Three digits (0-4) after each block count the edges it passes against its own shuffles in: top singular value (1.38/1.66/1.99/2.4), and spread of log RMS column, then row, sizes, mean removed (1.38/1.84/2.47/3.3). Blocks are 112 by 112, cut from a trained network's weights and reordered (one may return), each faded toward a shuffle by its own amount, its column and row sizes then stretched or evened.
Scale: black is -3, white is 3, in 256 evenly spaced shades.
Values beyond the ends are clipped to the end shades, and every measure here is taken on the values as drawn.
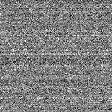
2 0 2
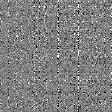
1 4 2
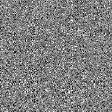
1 3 2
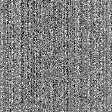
3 3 1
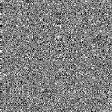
3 2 3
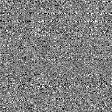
1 1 3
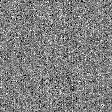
0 0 1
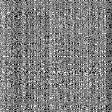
4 0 4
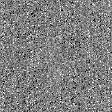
0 2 2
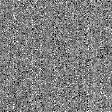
0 3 1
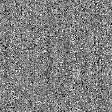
0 1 1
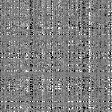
4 4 4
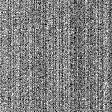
4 0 1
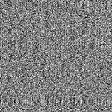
3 0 2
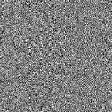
3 2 0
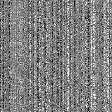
4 4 0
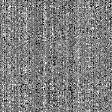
3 3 2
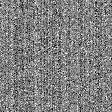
2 1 0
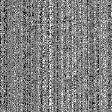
4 4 2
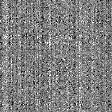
3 2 3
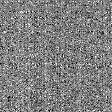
1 0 3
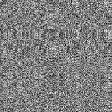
4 1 1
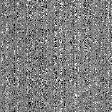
1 4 2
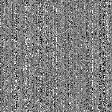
2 4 0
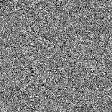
1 0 1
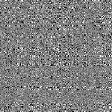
3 3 4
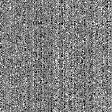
2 3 1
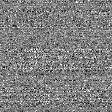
1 0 3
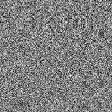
3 0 1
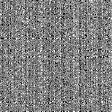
3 2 3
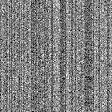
4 0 1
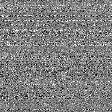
1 0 4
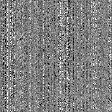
3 4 1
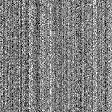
4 3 0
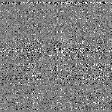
0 3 4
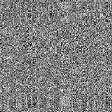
3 3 1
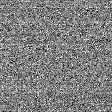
0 0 1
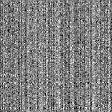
4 1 3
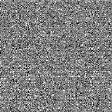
1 3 1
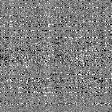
1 1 4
